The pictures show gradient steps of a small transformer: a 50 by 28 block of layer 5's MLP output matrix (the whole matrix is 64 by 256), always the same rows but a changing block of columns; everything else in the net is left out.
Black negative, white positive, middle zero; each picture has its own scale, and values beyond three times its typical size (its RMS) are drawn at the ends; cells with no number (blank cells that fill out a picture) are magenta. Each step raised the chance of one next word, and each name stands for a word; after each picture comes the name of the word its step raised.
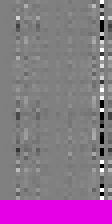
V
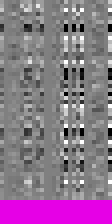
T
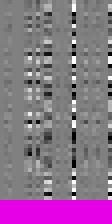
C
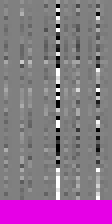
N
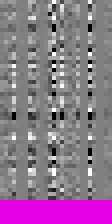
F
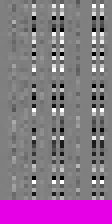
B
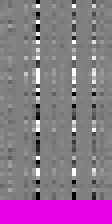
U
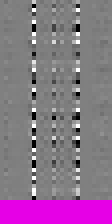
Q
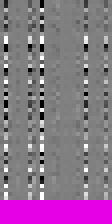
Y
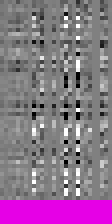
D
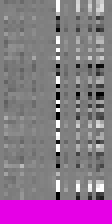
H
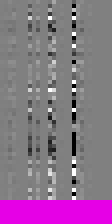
V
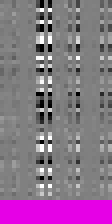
Y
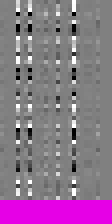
T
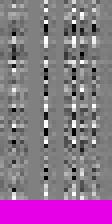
T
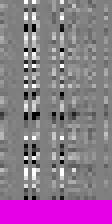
F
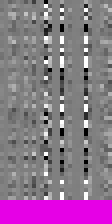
T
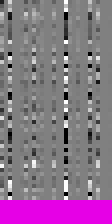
C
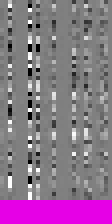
Y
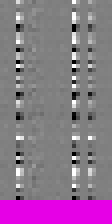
F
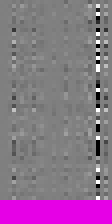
B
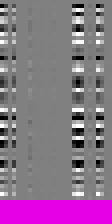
Q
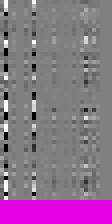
C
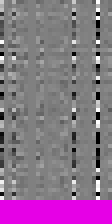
C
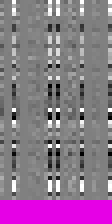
H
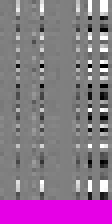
H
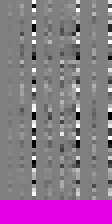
Q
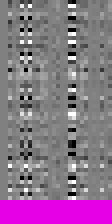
B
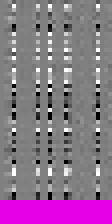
U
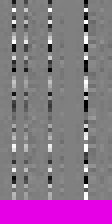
Y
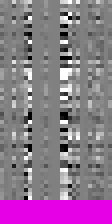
N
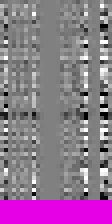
U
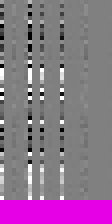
N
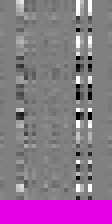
H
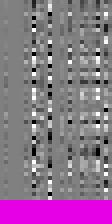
C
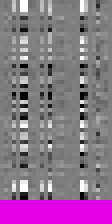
H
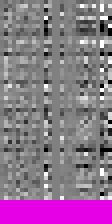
V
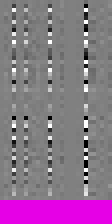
Q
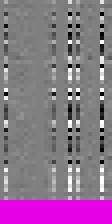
N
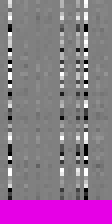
F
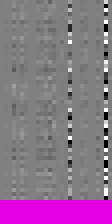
Q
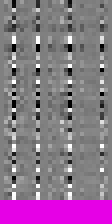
Y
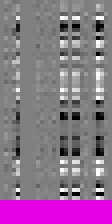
V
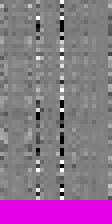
V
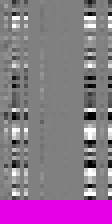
D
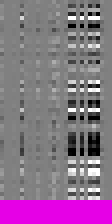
V
